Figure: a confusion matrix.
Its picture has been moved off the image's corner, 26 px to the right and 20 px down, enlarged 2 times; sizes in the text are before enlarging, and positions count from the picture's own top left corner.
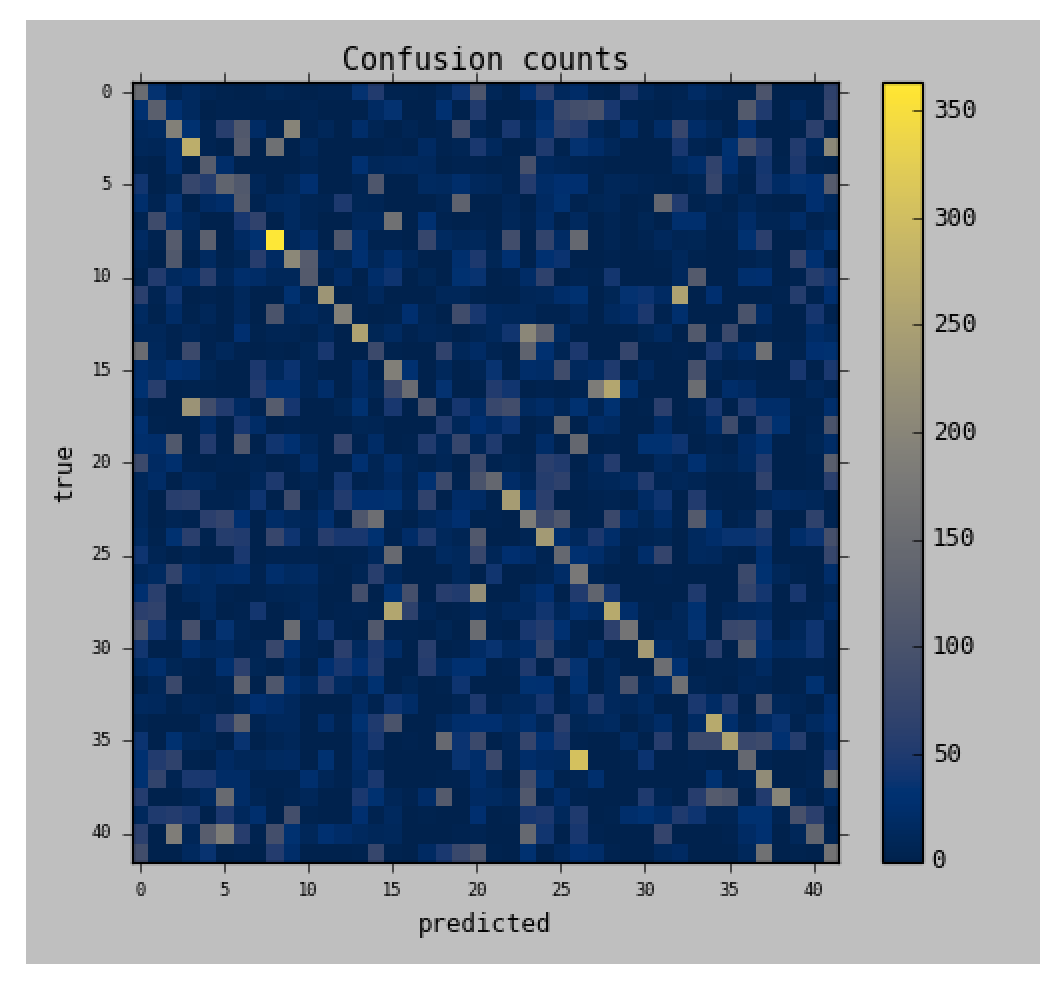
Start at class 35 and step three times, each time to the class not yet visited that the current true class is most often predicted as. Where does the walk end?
15
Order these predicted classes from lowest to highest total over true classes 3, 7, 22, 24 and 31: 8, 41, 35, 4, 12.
4, 35, 12, 8, 41
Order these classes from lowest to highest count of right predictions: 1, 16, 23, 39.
39, 1, 16, 23
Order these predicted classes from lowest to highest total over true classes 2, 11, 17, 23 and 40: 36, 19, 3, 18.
18, 36, 19, 3
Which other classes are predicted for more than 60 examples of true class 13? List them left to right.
23, 24, 33, 35
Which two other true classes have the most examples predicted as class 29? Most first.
32, 14
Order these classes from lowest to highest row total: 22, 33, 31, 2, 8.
33, 31, 22, 2, 8
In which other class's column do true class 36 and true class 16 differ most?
26
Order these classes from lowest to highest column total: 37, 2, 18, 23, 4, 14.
18, 4, 14, 2, 23, 37
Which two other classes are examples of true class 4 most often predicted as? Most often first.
23, 34
